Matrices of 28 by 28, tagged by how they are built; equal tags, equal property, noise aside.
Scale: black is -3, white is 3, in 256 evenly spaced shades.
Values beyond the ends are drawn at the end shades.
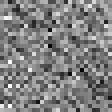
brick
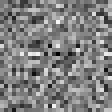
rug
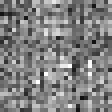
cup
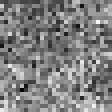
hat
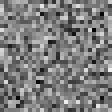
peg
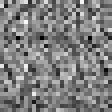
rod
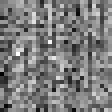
cup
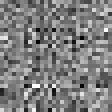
rug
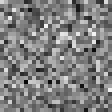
peg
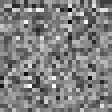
rug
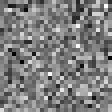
peg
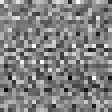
rod
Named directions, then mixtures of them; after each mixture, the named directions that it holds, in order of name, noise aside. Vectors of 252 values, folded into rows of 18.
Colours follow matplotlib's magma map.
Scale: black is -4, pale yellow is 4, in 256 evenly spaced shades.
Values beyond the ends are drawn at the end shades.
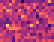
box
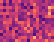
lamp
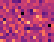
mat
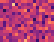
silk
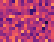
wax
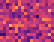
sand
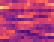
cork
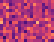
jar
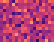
silk, wax.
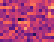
cork, lamp.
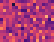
silk.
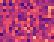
lamp.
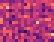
cork, jar.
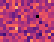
box, sand.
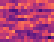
cork.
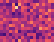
sand, silk.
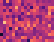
lamp, sand.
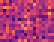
cork, lamp, silk.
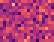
silk.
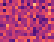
box, lamp, silk.
